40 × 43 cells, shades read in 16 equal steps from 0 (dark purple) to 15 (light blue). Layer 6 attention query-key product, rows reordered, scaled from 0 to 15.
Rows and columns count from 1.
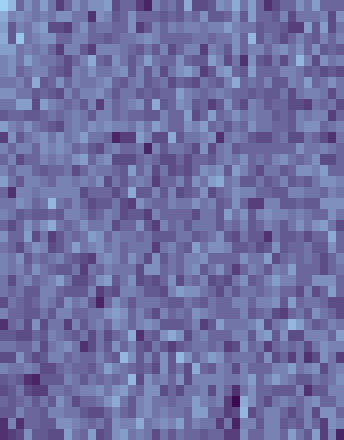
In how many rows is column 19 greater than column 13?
14
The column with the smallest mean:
33
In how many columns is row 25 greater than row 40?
23
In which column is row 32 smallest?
11
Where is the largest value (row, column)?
1, 1
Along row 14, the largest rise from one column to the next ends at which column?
20
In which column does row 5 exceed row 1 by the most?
19
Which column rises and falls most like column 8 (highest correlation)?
26
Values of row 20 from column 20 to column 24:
9 7 7 7 7
